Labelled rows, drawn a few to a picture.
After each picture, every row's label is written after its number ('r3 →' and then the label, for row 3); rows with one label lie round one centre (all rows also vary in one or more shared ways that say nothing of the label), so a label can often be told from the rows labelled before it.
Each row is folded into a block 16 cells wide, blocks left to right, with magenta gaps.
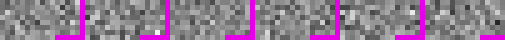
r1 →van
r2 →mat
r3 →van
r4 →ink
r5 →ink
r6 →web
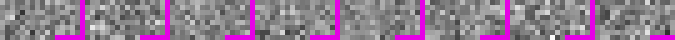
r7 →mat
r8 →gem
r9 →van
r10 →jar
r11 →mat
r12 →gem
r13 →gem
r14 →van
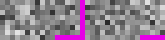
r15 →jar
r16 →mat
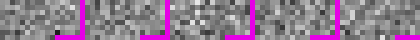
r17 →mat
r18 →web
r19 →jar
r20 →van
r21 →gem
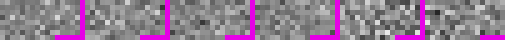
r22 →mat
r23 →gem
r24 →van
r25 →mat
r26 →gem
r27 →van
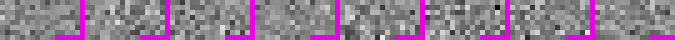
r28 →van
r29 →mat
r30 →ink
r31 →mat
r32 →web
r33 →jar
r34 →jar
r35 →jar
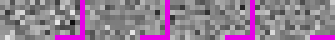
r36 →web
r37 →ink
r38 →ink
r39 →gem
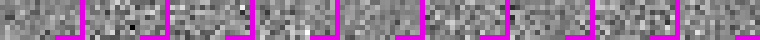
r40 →jar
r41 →mat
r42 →van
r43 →ink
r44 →gem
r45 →jar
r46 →mat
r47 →gem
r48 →van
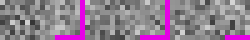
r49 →jar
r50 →jar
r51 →mat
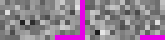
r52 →jar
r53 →van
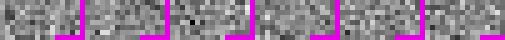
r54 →jar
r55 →jar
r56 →gem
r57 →ink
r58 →mat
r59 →ink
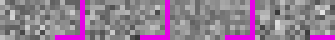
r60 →gem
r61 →mat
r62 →gem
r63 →mat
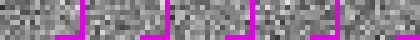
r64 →mat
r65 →jar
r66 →web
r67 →van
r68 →web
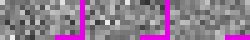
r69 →jar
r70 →van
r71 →ink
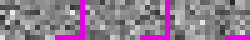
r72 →ink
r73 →van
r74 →mat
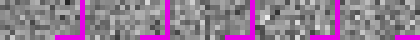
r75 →van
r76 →jar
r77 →web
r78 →ink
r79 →mat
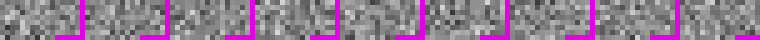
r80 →web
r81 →van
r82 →jar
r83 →jar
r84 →jar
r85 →web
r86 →mat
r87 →web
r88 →mat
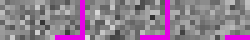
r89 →gem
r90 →jar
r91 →jar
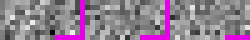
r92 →mat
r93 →mat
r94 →gem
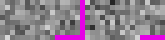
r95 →web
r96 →gem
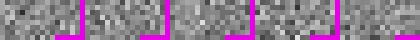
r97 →gem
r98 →mat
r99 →jar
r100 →web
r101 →van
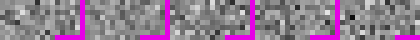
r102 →jar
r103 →mat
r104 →jar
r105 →jar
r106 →jar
